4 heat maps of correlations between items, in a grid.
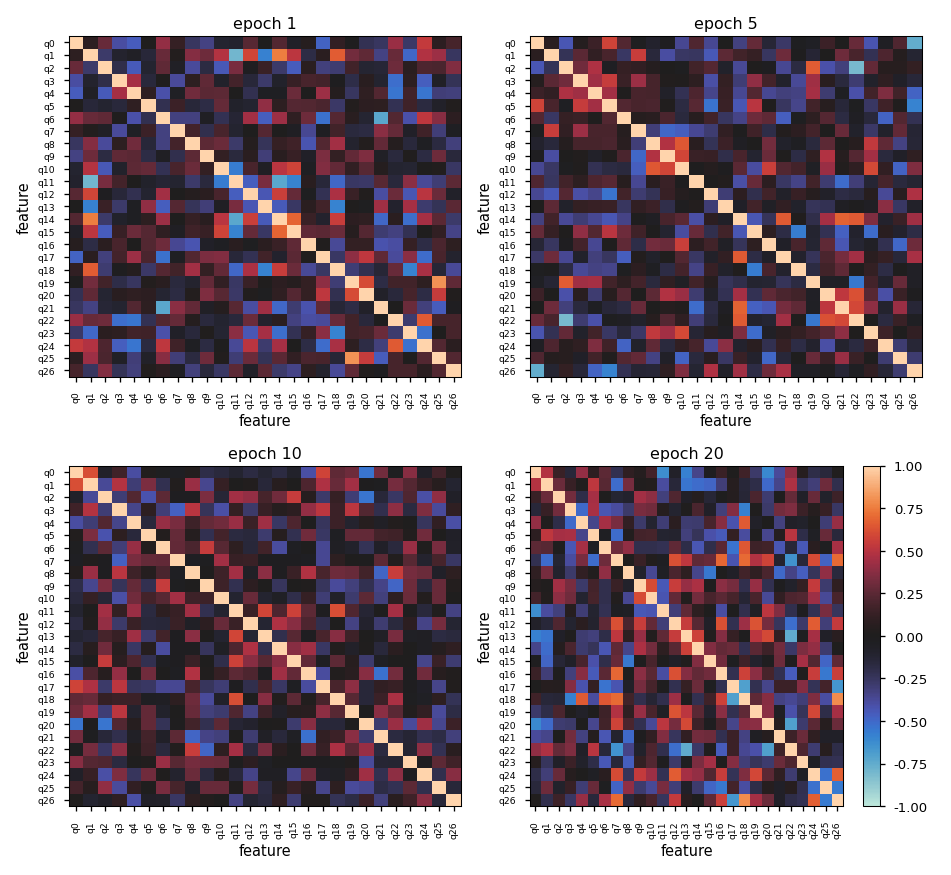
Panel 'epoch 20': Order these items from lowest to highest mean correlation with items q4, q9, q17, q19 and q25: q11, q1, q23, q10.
q11, q23, q1, q10
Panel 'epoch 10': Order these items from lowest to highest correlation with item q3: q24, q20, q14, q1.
q14, q20, q24, q1
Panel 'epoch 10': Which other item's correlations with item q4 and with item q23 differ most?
q0
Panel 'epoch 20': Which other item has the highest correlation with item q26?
q18
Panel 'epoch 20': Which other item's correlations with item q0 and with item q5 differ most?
q4
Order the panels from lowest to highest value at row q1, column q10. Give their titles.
epoch 5, epoch 20, epoch 10, epoch 1
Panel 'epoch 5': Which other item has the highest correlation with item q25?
q21
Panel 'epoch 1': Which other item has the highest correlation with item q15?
q14
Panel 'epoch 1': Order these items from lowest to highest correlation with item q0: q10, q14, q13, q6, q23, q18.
q23, q10, q13, q18, q14, q6
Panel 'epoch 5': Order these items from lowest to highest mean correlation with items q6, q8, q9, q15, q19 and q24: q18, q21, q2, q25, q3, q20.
q18, q21, q25, q20, q2, q3
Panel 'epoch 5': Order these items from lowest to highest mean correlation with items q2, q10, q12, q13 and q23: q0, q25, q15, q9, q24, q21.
q0, q15, q25, q21, q24, q9
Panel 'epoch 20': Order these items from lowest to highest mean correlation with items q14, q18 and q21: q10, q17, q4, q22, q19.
q22, q17, q4, q10, q19
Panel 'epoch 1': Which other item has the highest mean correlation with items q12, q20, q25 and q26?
q19
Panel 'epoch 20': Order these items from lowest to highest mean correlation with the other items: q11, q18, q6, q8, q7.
q11, q8, q6, q18, q7
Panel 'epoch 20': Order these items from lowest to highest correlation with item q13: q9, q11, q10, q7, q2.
q2, q10, q11, q9, q7
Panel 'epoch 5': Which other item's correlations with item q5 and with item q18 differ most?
q15
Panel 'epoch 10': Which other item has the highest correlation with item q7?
q10
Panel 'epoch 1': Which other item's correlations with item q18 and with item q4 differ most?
q24
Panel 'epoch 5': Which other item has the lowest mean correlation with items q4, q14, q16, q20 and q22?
q2
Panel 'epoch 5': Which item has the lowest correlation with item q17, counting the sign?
q6
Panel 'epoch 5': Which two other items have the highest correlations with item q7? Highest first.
q1, q3
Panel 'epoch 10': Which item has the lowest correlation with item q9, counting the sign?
q22
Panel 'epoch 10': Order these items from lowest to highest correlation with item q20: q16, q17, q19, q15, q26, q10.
q15, q17, q19, q26, q10, q16
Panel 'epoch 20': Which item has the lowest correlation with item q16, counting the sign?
q25
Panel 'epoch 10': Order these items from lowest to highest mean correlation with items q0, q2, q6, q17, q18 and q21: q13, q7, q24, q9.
q24, q9, q7, q13
